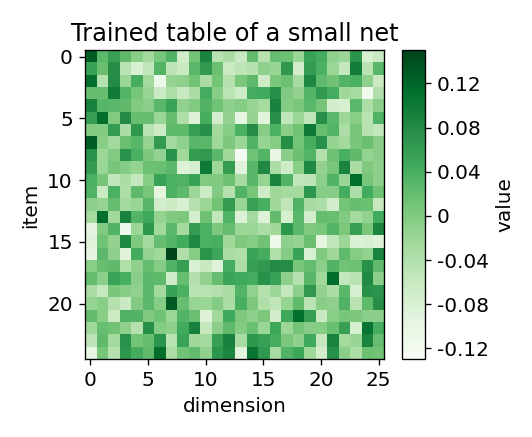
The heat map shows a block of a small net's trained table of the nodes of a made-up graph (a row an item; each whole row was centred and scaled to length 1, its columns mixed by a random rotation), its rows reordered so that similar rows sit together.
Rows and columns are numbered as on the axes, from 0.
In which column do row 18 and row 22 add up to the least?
23
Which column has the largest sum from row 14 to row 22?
7
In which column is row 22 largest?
24
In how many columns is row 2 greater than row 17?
12
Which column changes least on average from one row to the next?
5
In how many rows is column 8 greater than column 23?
12
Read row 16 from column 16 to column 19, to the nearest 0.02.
-0.04 0 0.06 -0.08
